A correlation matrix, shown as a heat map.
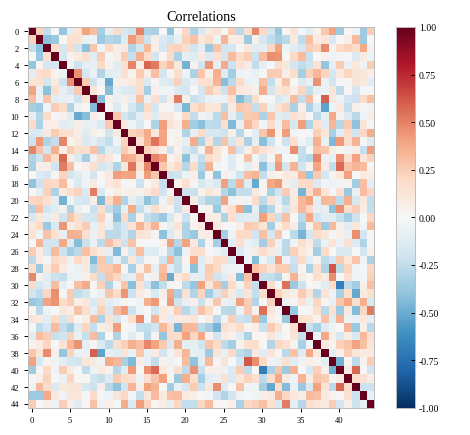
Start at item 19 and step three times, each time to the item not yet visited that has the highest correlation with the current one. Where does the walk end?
2
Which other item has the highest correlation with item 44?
33
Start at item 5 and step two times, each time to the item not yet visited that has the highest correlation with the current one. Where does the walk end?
37
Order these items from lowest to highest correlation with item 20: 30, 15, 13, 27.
15, 30, 13, 27
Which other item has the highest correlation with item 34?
14
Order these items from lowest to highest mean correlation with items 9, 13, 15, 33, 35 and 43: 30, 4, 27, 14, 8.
8, 14, 30, 27, 4
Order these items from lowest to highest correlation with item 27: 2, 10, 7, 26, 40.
10, 26, 2, 7, 40
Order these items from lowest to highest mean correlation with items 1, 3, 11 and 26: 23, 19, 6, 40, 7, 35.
19, 40, 23, 6, 7, 35
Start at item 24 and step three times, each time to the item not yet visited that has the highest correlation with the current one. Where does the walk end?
16
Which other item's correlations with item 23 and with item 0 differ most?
4
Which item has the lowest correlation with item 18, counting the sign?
29
